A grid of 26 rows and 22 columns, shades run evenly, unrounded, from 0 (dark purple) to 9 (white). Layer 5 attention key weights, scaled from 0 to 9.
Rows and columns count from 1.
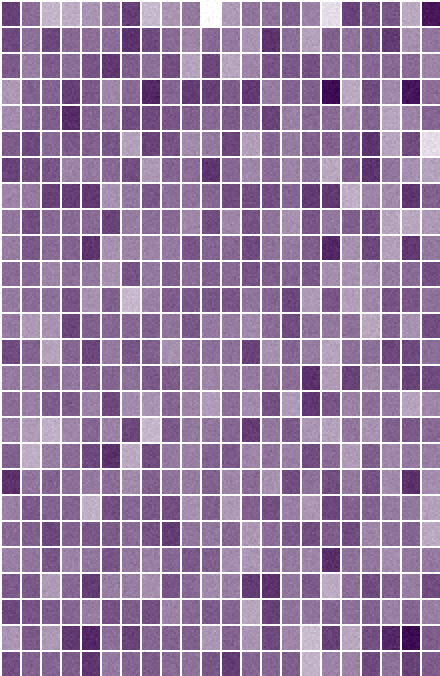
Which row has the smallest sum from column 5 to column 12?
4
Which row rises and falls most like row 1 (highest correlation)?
23
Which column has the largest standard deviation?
17
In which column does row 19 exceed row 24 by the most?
14
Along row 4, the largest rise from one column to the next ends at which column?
18
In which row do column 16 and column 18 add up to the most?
25
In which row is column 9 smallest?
21
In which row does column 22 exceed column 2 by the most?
6
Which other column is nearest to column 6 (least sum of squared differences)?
9
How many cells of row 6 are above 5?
4
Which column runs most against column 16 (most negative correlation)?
20
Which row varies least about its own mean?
11
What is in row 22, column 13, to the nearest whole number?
5
